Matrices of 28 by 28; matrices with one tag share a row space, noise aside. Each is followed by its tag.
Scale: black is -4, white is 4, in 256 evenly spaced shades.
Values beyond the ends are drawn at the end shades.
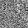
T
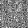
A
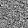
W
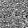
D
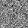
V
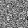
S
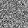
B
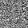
D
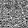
D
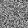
T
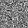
S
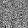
V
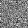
A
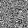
A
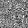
D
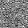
D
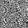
T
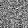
A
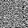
D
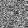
T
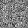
V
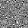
W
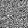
S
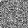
A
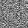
T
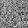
B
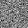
W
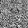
A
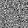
T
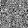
W
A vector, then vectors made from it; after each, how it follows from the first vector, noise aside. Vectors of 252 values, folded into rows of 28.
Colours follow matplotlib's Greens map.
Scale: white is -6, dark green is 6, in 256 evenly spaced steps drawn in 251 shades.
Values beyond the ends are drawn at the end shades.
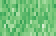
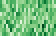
negated, scaled up.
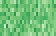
copied.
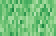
reversed, negated.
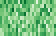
reversed, negated, scaled up.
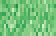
copied.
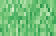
reversed.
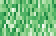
scaled up.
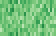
reversed, negated.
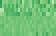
wrapped around, partly zeroed.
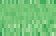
wrapped around, partly zeroed.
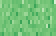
wrapped around, partly zeroed.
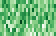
scaled up.
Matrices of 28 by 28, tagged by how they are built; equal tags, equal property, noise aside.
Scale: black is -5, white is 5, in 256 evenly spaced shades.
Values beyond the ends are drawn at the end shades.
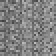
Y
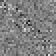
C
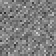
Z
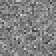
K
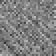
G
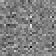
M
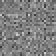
M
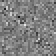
C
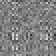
M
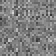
M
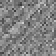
Z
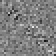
C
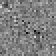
C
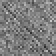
G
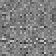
M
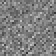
Z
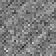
Z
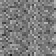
Y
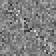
C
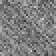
G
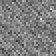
G
